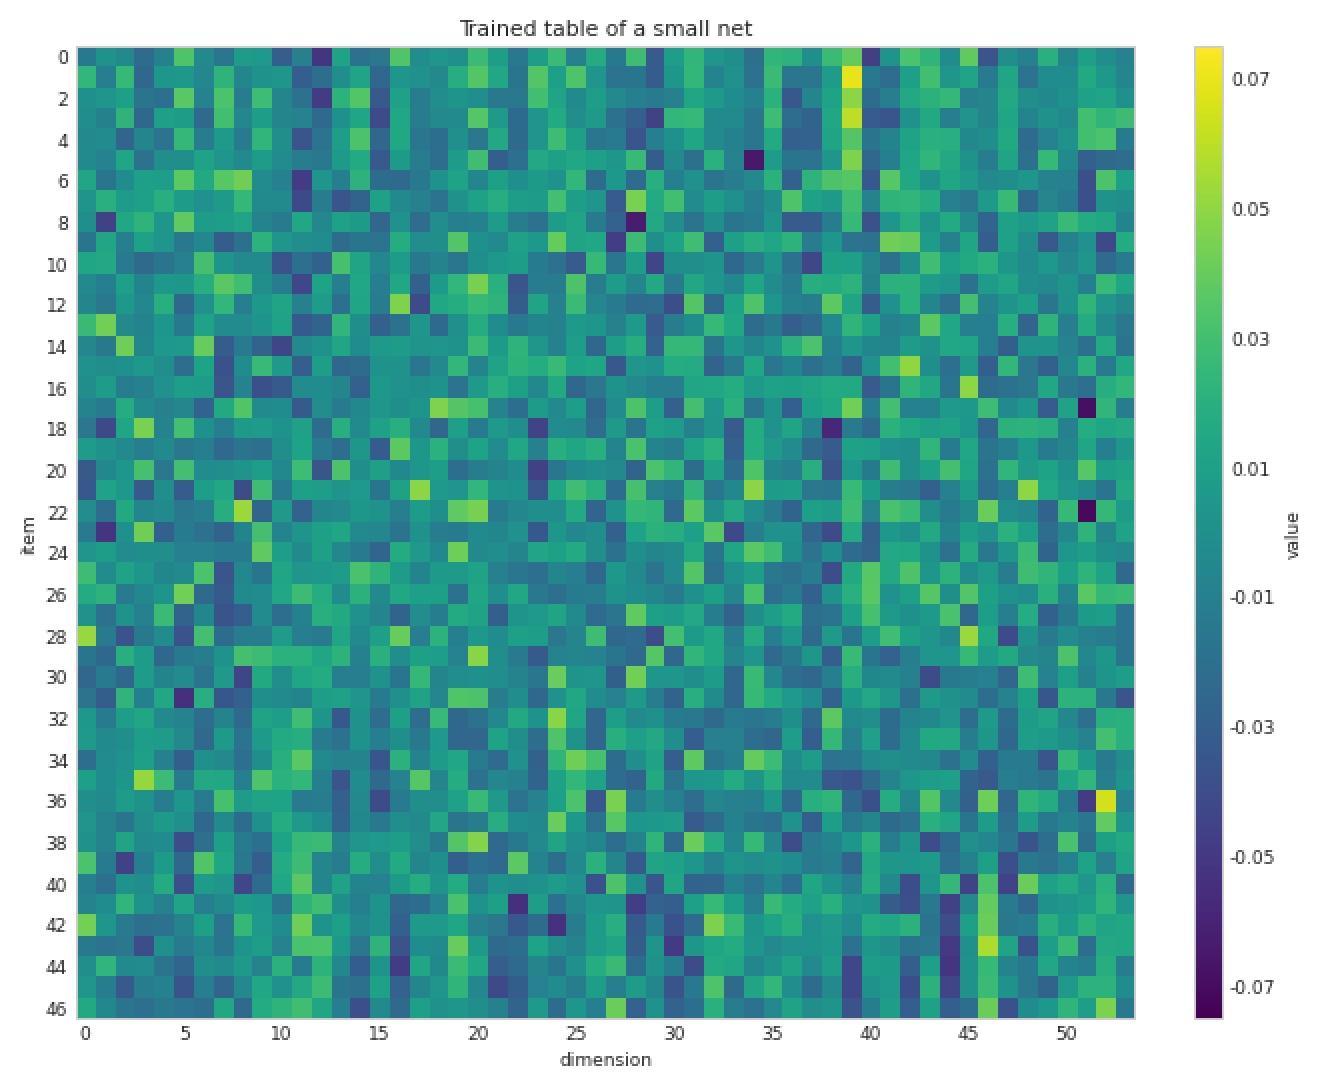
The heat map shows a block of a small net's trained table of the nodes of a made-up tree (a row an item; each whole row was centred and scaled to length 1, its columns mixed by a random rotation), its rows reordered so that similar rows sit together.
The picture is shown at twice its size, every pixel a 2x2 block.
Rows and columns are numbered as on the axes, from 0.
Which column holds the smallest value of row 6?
11
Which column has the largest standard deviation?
39
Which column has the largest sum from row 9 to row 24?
31
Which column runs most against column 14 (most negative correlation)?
36
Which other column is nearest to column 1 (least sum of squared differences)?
33
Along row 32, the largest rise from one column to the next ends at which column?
38
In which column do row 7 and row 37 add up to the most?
24
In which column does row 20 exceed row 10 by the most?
29
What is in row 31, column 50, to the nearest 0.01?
0.02
